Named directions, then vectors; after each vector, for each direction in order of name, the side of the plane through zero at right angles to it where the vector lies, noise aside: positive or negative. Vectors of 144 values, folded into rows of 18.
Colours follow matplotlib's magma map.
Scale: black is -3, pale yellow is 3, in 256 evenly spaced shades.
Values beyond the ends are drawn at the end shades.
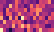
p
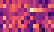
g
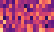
negative, positive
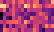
positive, negative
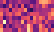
negative, positive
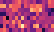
positive, positive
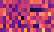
negative, negative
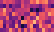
negative, negative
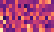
negative, positive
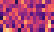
positive, negative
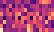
negative, positive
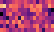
positive, positive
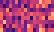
negative, positive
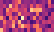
positive, positive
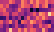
negative, negative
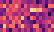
positive, positive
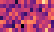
negative, negative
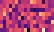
negative, negative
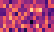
positive, positive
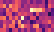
positive, positive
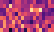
positive, positive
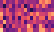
negative, positive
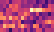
positive, positive
